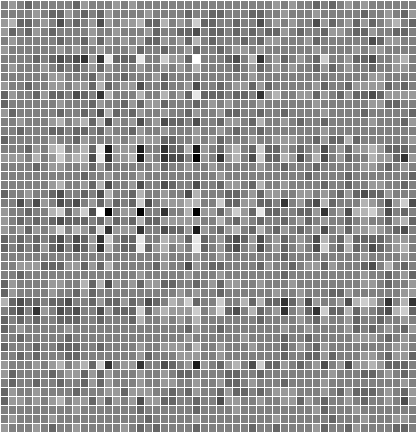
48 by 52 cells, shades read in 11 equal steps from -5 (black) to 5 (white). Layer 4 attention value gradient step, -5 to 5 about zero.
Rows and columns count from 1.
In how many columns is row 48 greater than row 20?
9
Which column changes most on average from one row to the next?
25
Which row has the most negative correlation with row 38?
37
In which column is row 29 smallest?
36
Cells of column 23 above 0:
15
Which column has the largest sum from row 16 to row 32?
13
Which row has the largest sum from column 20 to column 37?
35
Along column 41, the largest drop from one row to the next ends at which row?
24
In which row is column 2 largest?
3
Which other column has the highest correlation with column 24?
46
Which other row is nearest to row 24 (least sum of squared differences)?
17
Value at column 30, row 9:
0
